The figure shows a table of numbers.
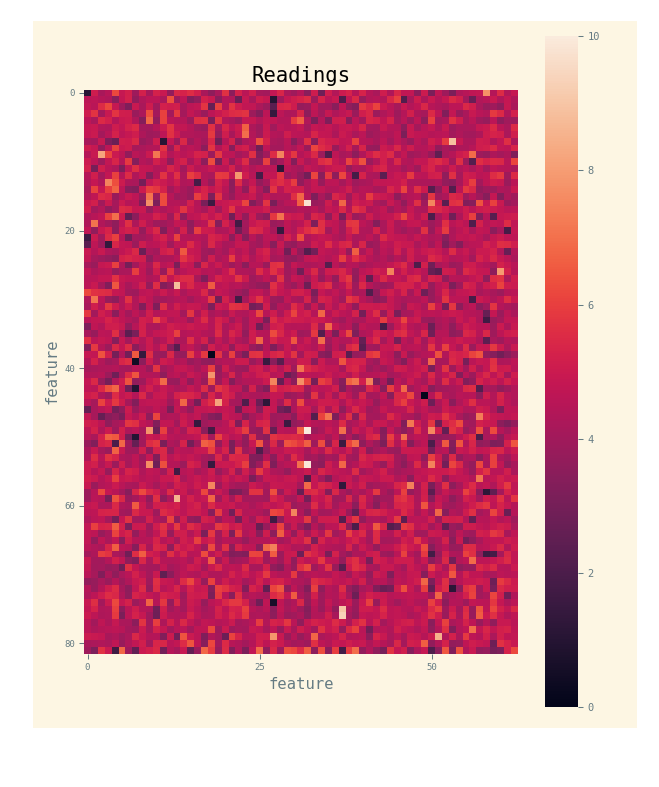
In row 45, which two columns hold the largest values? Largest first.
19, 14
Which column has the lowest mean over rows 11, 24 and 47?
28
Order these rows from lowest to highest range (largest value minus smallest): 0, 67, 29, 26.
29, 67, 26, 0
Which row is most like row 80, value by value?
71
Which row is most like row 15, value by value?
4
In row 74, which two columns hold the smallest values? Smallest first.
27, 25
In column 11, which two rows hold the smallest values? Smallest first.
7, 70
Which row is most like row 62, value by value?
1
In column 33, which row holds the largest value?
79
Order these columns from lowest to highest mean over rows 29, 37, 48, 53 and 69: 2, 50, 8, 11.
8, 2, 11, 50
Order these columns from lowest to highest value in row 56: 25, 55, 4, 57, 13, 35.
35, 25, 55, 13, 4, 57
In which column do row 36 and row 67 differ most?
50
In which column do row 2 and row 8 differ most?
18
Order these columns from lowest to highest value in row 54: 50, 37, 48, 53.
48, 53, 37, 50
